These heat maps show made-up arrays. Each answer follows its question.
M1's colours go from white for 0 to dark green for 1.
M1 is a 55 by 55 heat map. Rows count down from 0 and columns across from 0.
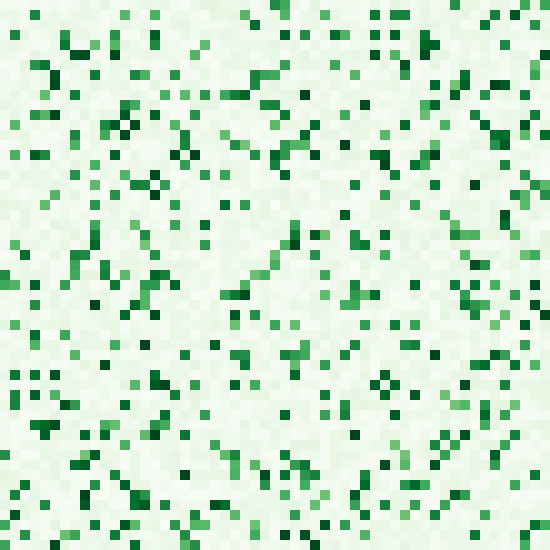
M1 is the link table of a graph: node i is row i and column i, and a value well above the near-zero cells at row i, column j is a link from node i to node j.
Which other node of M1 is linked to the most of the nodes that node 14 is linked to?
node 35
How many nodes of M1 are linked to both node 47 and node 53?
5
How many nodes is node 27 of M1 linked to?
9
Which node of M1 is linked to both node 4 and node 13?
node 50
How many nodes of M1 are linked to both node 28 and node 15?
4
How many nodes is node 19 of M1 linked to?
7
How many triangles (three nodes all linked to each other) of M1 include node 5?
3
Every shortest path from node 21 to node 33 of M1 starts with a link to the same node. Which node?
node 34
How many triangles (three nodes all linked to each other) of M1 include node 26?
2
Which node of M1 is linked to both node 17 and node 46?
node 7
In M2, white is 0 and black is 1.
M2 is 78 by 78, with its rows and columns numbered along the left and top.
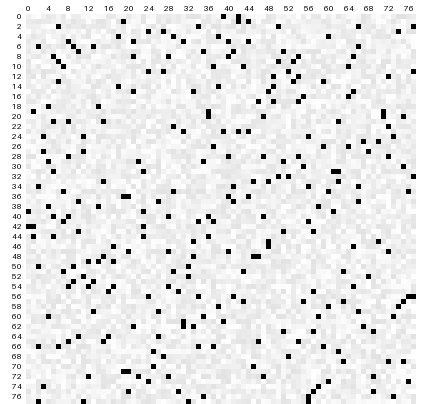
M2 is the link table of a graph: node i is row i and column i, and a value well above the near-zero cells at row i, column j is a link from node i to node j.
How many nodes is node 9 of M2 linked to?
3
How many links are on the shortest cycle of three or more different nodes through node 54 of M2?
3
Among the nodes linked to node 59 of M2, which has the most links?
node 66
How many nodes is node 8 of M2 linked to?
6
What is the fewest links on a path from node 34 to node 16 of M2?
5
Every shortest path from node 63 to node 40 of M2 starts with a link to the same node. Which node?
node 69
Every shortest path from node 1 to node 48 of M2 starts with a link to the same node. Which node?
node 44
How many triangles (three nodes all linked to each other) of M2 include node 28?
4
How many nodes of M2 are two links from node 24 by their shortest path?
8
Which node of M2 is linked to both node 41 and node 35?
node 7
